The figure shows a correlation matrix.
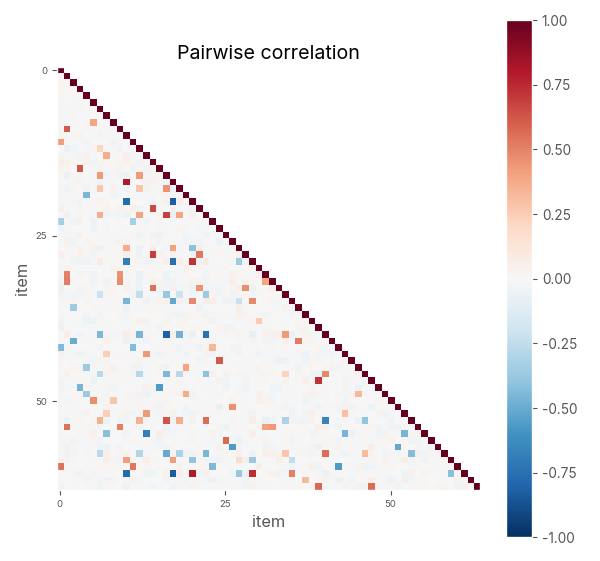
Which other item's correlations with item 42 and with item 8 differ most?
60
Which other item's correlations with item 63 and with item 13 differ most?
55
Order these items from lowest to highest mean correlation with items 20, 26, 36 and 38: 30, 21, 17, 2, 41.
17, 2, 21, 30, 41
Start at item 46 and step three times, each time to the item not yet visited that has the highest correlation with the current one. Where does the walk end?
34
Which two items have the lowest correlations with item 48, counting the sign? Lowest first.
15, 3
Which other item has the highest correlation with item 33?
14
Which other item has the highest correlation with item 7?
13
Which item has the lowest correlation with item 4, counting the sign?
19
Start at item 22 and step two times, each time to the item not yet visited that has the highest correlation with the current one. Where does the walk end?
53
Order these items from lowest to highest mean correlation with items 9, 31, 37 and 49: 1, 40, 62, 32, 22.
22, 40, 62, 32, 1
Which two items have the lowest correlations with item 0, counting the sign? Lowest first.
42, 23
